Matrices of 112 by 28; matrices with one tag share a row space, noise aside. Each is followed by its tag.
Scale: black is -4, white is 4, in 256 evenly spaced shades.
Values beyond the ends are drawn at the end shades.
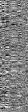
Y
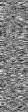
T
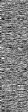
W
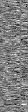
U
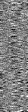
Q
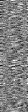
Q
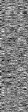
W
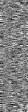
Q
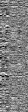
Y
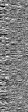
Y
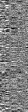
Y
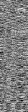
T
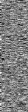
W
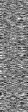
T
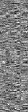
U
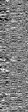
Y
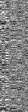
Y
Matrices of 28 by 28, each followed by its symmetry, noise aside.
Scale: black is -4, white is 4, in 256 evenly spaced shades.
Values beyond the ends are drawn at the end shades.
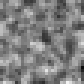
antisymmetric.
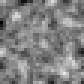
symmetric.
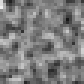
no symmetry.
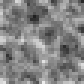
symmetric across the other diagonal.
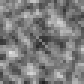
symmetric across the other diagonal.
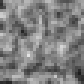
no symmetry.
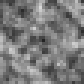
symmetric across the other diagonal.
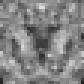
mirrored left to right.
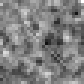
no symmetry.
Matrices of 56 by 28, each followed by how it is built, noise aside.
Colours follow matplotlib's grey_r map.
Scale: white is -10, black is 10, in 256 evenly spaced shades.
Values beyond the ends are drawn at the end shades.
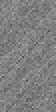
Hankel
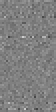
uneven rows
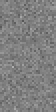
noise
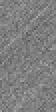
Hankel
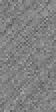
Hankel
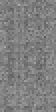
blocks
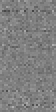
uneven rows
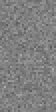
noise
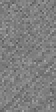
Hankel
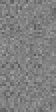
blocks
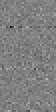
uneven rows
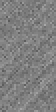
Hankel
